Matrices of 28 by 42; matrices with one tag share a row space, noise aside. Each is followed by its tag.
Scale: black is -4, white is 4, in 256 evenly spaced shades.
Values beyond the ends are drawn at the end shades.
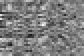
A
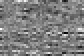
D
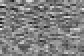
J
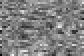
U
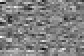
A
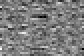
U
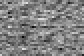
U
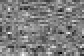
U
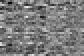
A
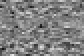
J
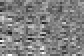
A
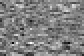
J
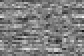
D
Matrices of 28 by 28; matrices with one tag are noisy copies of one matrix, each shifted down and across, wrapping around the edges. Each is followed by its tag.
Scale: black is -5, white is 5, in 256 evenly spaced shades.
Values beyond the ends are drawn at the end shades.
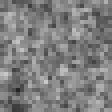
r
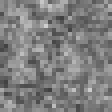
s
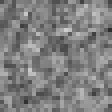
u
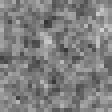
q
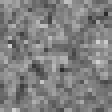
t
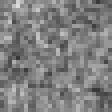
r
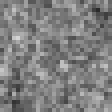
r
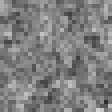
t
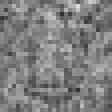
s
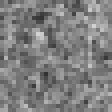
q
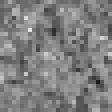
t
